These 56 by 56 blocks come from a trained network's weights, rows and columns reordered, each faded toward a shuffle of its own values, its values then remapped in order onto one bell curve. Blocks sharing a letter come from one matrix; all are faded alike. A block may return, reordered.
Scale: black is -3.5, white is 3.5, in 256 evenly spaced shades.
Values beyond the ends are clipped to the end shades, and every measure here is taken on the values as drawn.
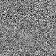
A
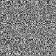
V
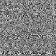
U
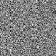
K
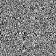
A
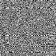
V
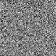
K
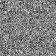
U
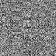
K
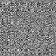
V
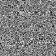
U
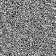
K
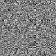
V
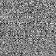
U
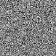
A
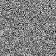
K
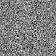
K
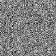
K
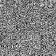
K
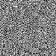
K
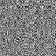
V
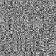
V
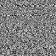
U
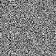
A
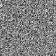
K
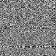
V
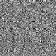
U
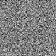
K
